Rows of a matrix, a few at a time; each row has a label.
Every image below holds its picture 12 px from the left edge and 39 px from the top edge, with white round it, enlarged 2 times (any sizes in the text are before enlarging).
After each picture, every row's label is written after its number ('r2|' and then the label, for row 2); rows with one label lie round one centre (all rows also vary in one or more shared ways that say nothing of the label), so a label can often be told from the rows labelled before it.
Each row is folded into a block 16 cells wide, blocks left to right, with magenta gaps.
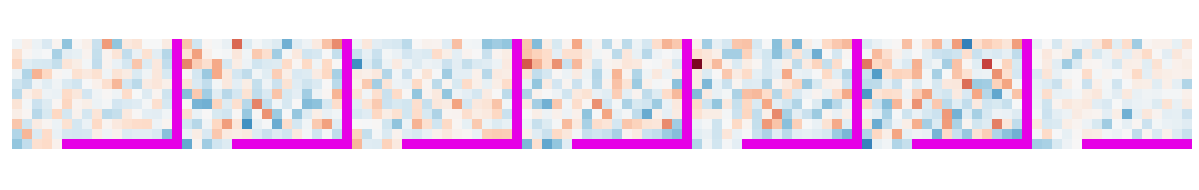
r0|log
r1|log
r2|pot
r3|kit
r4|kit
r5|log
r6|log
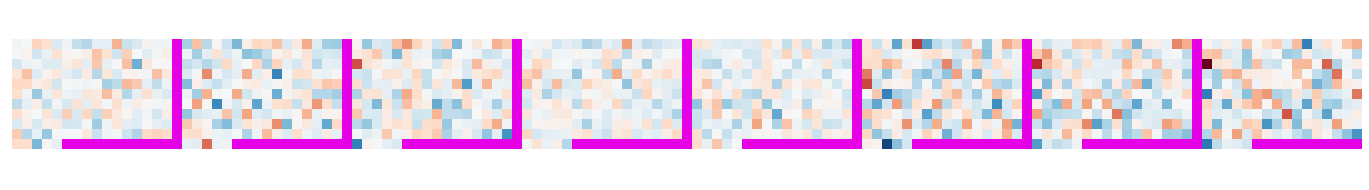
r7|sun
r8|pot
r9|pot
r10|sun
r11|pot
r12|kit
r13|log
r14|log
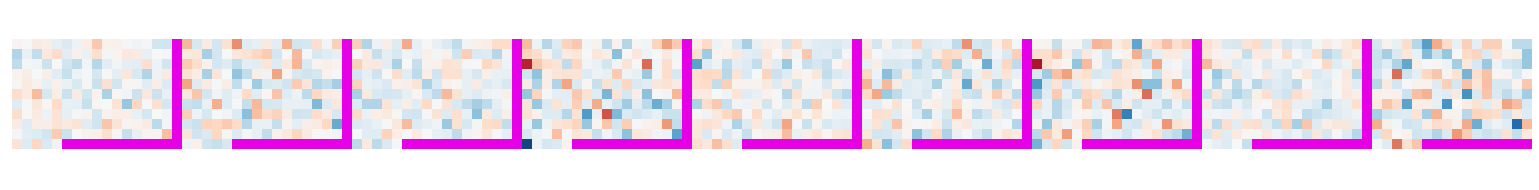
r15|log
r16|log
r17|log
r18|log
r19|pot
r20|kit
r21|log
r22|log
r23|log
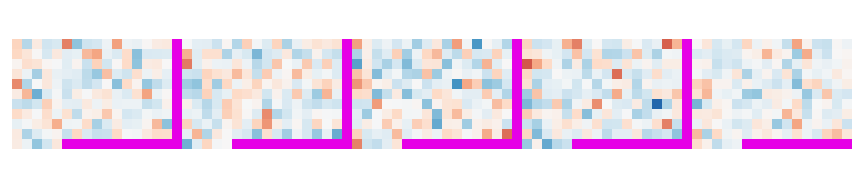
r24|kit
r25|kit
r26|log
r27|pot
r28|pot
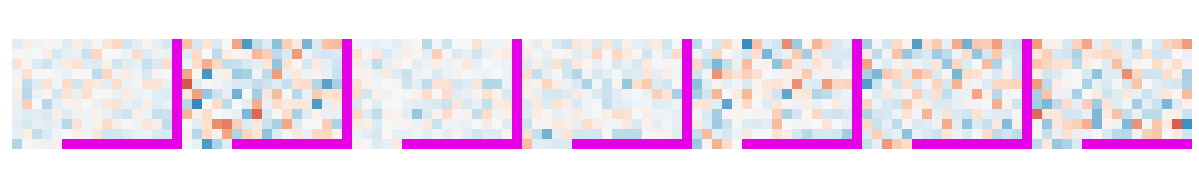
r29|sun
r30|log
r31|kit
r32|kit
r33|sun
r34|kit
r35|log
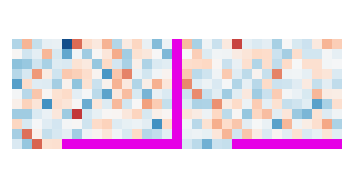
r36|log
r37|log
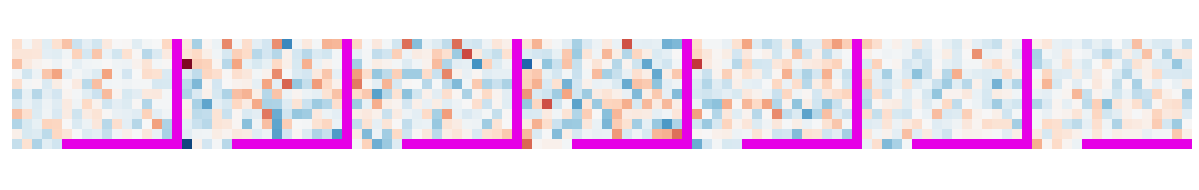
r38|sun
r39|sun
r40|sun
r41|sun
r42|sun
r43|log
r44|pot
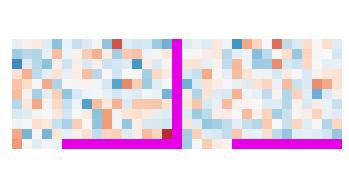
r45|sun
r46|sun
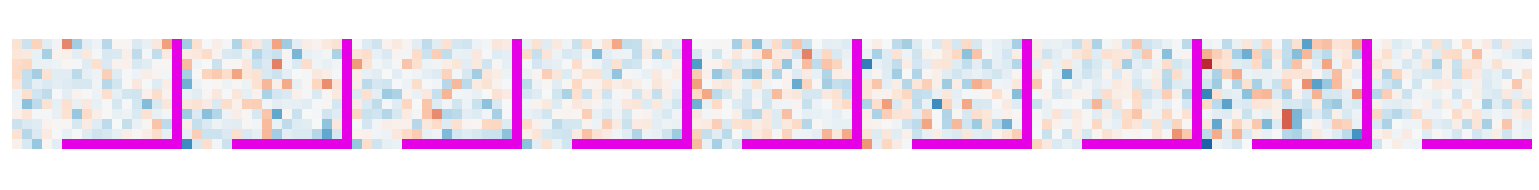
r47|kit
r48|sun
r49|sun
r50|sun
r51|log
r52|pot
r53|pot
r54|log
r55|log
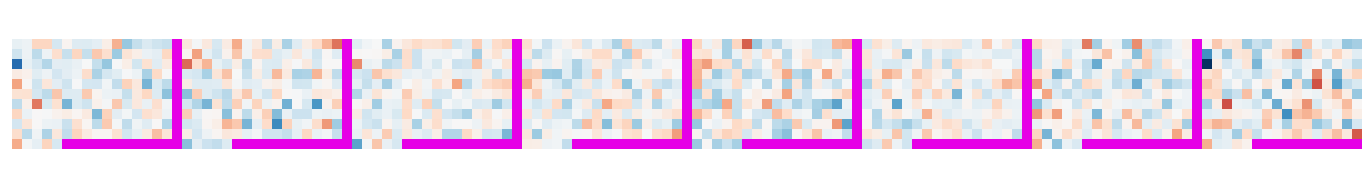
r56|sun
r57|log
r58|pot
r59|pot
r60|pot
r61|pot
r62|pot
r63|log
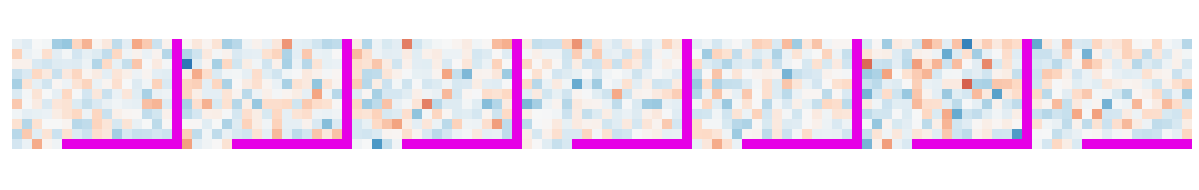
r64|log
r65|sun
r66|kit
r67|pot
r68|pot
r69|pot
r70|sun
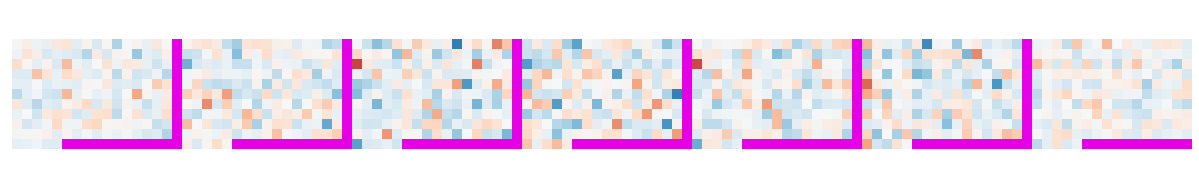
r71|kit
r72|log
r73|pot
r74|sun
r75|pot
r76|log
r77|pot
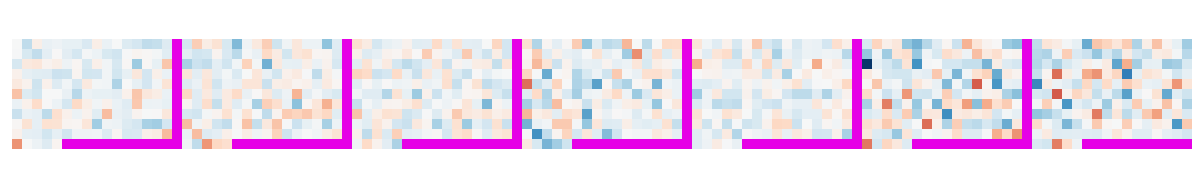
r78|kit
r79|log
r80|pot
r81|kit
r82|pot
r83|log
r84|pot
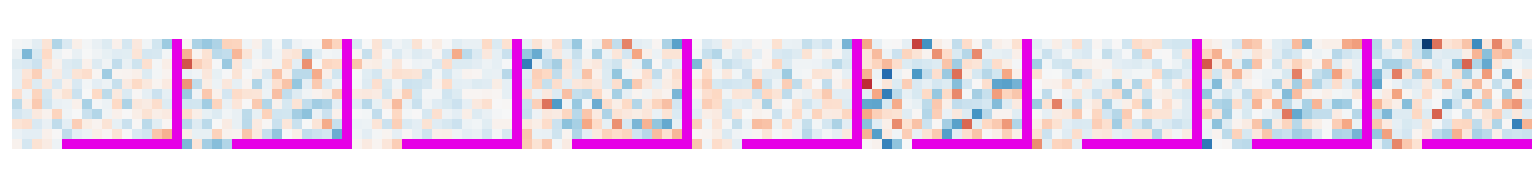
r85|pot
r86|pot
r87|kit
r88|pot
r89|pot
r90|log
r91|pot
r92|sun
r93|log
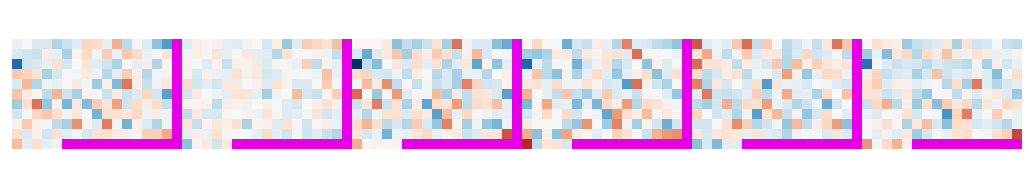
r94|pot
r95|log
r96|sun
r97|pot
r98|log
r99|log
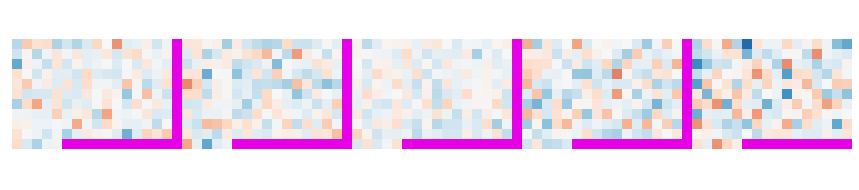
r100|sun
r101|log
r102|kit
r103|sun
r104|sun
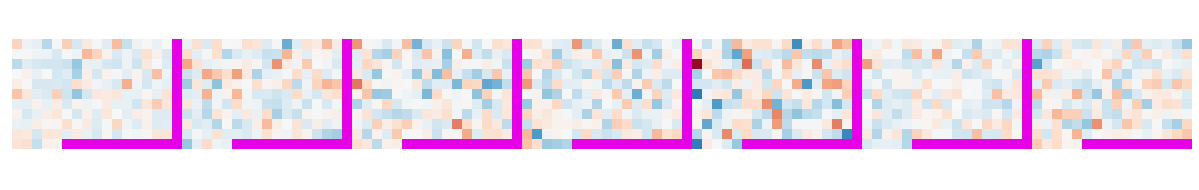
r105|log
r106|pot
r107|log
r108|pot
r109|pot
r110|pot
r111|pot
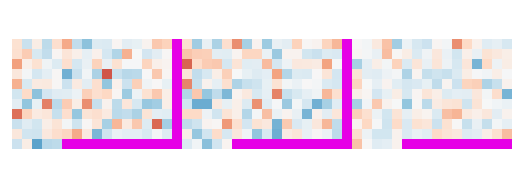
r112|sun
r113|kit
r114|kit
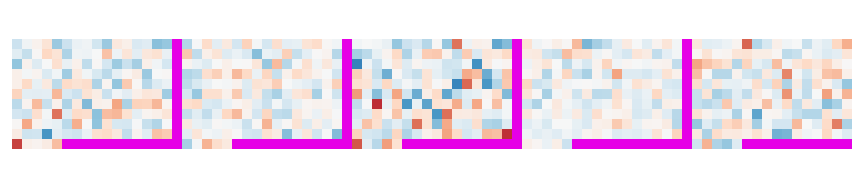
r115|kit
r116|kit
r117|kit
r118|sun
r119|sun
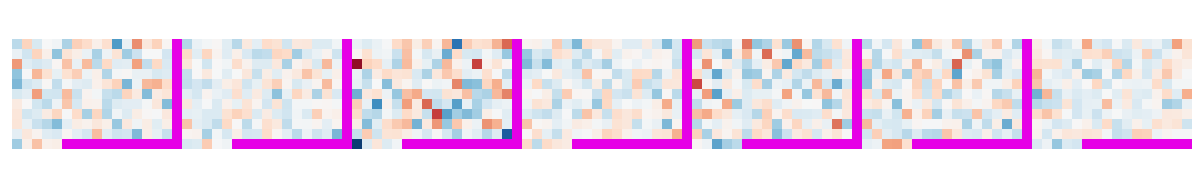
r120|pot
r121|kit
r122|log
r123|log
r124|pot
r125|kit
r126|pot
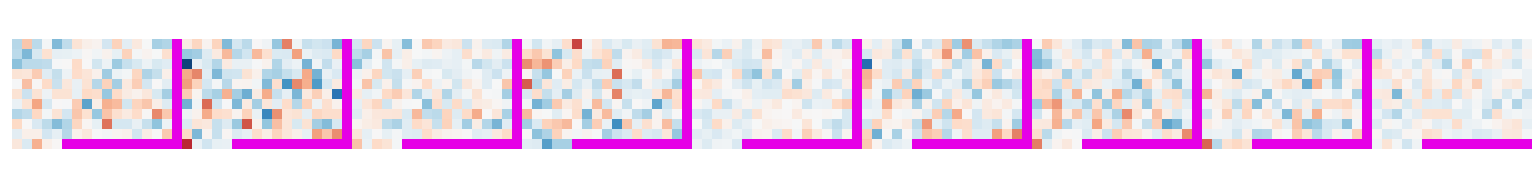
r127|pot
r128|pot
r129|pot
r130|kit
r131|log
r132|sun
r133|pot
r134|kit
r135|sun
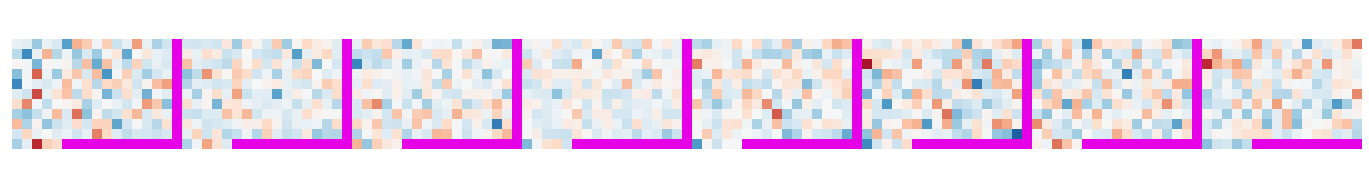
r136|pot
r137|kit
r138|log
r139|sun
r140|kit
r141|log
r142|kit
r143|log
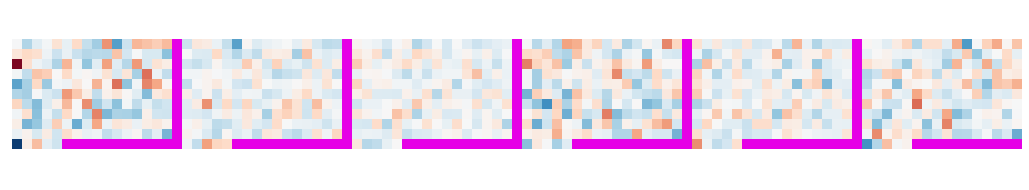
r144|sun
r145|sun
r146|kit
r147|pot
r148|kit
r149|log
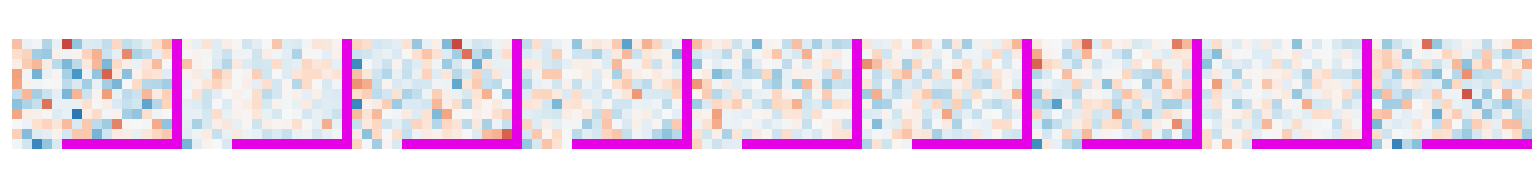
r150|log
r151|sun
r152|pot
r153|log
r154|log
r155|log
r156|pot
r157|pot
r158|sun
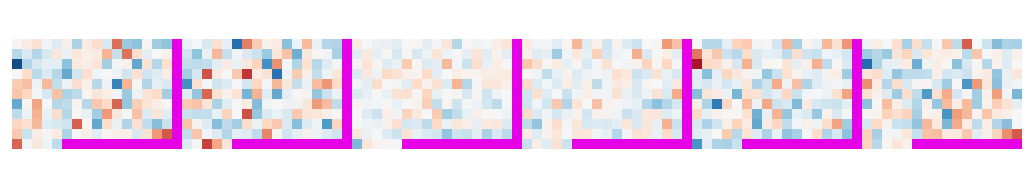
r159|pot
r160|pot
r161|sun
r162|pot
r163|kit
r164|pot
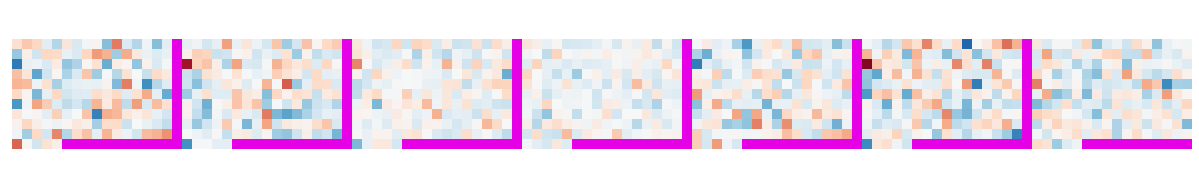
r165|log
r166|sun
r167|pot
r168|log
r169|pot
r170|pot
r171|log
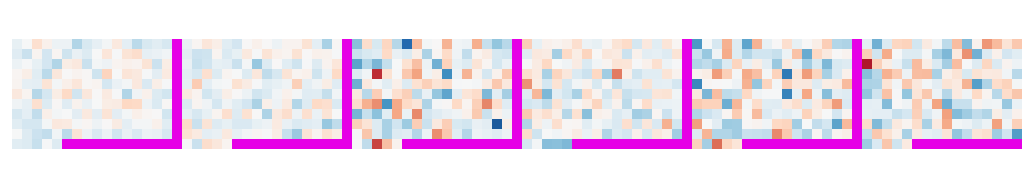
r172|sun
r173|log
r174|sun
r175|sun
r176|kit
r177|kit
